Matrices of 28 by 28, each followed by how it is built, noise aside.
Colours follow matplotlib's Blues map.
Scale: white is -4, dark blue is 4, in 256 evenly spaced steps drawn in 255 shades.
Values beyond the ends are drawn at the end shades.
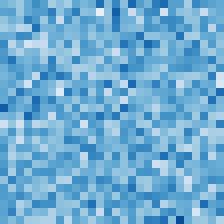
noise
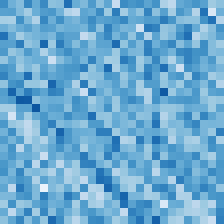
Toeplitz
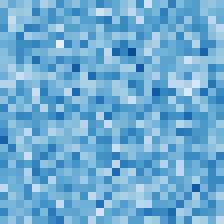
noise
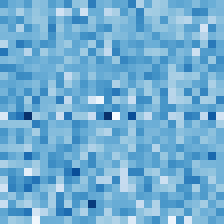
uneven rows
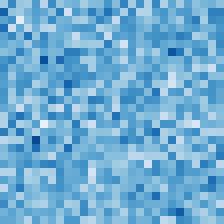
noise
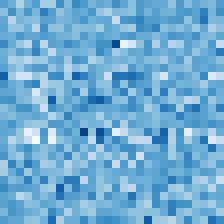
uneven rows
